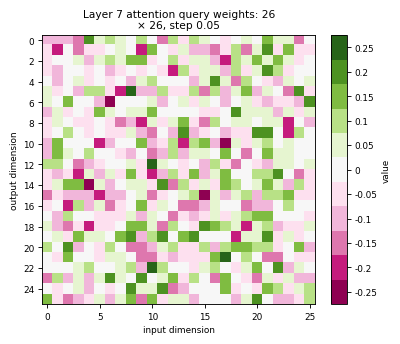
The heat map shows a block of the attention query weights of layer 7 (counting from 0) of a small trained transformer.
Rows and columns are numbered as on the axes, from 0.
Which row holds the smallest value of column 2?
16
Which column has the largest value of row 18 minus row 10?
17
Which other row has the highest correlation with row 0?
13
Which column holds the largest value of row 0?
4
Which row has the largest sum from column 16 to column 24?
20
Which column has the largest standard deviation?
10
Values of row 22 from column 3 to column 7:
0.05 0.1 0 0 0.05
